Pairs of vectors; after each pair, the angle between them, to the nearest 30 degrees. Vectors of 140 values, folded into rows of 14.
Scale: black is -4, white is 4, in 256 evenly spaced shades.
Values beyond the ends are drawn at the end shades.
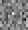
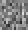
120 degrees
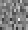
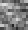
60 degrees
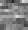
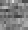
150 degrees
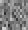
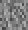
150 degrees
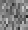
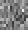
60 degrees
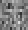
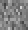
90 degrees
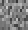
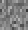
150 degrees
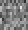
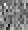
90 degrees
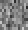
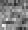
60 degrees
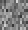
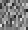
60 degrees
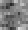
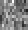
120 degrees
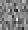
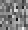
150 degrees
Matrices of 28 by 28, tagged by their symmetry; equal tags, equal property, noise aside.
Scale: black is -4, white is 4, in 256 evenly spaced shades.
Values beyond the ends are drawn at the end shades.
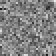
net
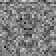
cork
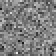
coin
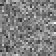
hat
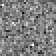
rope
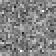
hat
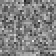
cork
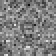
cork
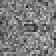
hat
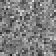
rope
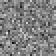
net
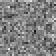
hat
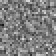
net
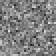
net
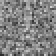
cork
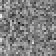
hat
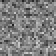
cork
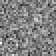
net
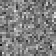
coin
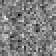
hat
